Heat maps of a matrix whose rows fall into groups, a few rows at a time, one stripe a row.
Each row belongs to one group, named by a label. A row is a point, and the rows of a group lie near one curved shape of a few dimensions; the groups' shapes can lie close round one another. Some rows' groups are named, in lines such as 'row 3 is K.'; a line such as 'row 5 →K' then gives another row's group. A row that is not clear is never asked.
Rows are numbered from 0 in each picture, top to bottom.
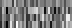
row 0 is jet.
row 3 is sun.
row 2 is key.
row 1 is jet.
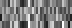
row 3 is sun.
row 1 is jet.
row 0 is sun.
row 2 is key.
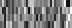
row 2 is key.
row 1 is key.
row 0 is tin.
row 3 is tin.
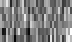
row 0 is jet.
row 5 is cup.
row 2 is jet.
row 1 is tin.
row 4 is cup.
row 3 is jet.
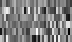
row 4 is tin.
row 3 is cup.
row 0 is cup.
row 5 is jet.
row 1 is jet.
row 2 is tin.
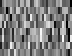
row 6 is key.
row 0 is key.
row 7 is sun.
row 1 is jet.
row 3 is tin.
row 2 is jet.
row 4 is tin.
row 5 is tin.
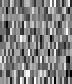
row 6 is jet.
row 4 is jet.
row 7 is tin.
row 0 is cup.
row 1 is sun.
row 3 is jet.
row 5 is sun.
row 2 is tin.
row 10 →cup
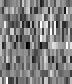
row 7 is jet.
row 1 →tin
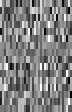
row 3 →tin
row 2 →jet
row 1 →tin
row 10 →tin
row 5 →tin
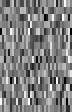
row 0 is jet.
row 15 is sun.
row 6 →tin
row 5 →tin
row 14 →tin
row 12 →tin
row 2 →sun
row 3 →jet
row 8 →key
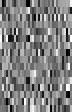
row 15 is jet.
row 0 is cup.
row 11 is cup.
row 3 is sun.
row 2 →jet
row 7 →sun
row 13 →sun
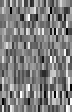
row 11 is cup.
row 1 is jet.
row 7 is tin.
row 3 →tin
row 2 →tin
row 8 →cup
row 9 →jet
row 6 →jet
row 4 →cup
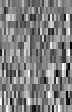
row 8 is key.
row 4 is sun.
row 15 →jet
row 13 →tin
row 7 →key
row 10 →tin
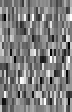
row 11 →sun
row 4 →sun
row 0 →jet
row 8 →cup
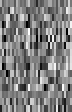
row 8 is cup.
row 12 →sun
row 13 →tin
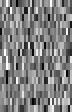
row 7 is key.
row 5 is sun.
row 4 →tin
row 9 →jet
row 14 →jet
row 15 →sun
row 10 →tin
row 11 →sun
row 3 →key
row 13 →tin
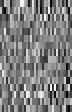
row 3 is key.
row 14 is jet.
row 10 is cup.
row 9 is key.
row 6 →tin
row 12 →cup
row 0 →sun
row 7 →jet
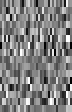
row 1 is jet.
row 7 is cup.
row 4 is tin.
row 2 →jet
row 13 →tin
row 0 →tin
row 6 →key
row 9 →tin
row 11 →key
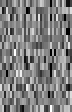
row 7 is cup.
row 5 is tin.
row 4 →sun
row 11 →tin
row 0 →cup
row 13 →tin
